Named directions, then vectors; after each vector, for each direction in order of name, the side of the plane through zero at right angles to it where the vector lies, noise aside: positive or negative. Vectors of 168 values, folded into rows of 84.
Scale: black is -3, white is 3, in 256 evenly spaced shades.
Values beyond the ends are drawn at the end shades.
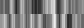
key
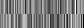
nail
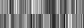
negative, positive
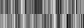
positive, positive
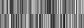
negative, positive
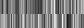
positive, positive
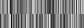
negative, positive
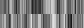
positive, negative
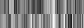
positive, negative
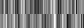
positive, positive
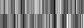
negative, negative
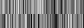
negative, positive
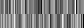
positive, positive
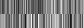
positive, negative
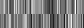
negative, positive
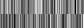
negative, negative
